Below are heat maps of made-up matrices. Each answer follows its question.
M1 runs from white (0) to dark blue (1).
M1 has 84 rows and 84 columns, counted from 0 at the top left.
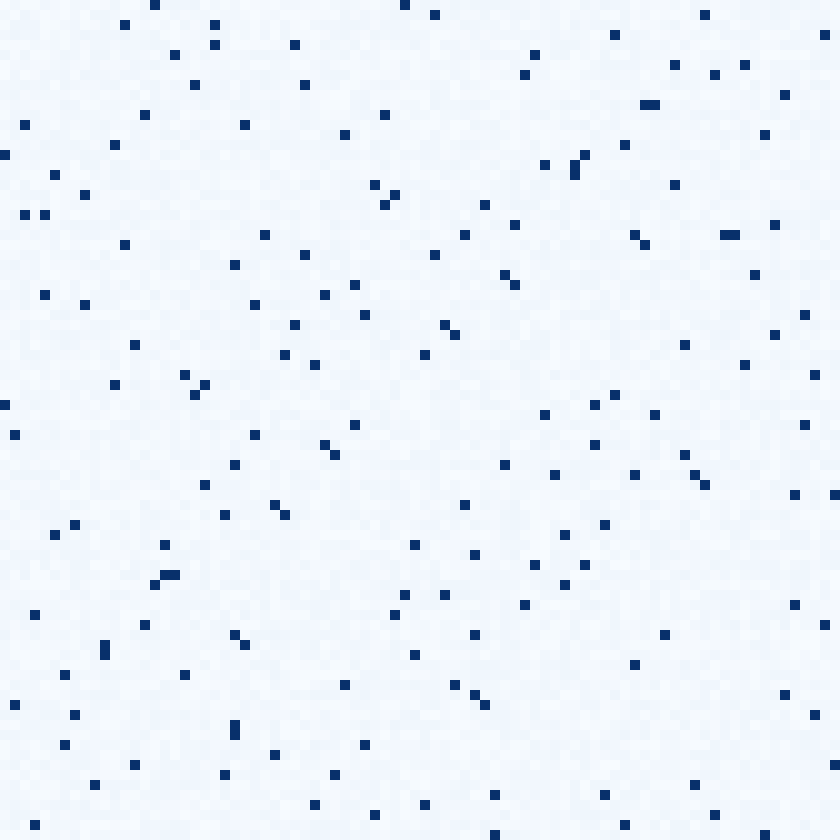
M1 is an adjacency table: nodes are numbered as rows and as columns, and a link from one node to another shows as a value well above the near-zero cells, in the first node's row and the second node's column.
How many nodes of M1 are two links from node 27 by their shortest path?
1
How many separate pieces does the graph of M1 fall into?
4
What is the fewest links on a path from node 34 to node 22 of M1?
5
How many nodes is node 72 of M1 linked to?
1
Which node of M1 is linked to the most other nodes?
node 23
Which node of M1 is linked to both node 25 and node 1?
node 43
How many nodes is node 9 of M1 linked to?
1
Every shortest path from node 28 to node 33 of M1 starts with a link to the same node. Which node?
node 51
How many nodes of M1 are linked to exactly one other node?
7
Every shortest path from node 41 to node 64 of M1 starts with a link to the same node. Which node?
node 65
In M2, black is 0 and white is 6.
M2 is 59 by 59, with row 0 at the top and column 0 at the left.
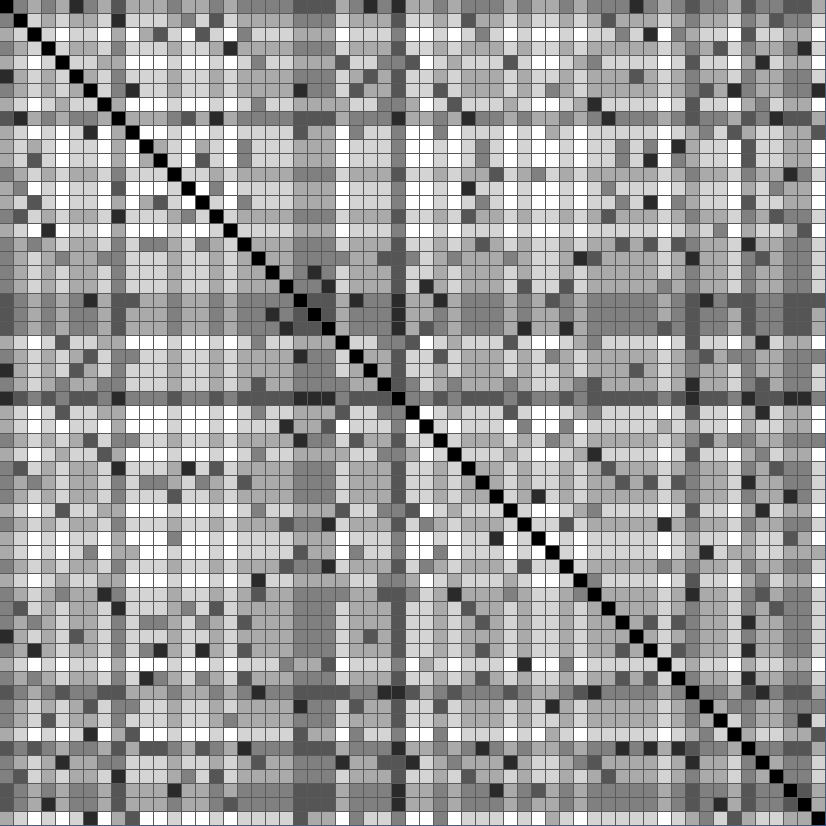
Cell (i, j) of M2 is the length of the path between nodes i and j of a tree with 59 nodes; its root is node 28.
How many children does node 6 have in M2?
3
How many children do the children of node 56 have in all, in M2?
1
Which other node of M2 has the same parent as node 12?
35
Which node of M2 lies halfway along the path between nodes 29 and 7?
49
